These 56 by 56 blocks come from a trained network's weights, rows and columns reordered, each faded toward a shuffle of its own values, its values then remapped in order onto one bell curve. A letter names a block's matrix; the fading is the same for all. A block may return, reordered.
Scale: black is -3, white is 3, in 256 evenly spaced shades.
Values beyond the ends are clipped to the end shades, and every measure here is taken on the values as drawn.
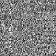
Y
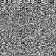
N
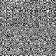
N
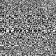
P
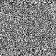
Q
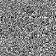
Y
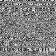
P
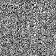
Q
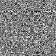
Y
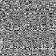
P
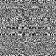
P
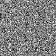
Q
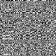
P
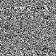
Y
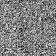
Q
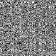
Q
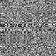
P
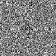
Y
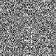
Y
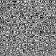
N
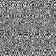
P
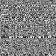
P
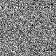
Q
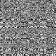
P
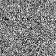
Q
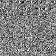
Q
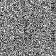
Q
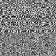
P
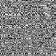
P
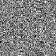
Y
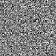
Y
